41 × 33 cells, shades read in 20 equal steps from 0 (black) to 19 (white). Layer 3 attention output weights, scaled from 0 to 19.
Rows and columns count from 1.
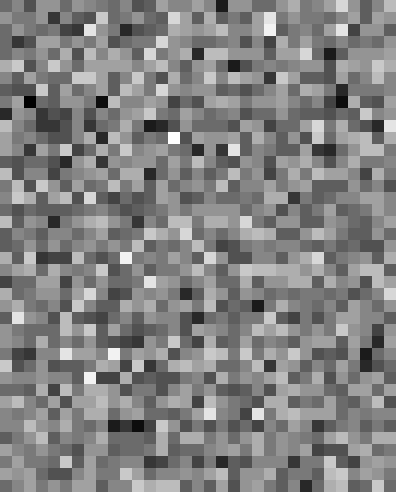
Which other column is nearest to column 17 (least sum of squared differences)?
25
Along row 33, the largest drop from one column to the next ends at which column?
5
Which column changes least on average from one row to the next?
30
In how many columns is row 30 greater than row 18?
20
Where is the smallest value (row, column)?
9, 3
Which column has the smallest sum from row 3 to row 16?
28
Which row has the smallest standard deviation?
18
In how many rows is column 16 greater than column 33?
13
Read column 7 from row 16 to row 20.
12 6 8 11 8
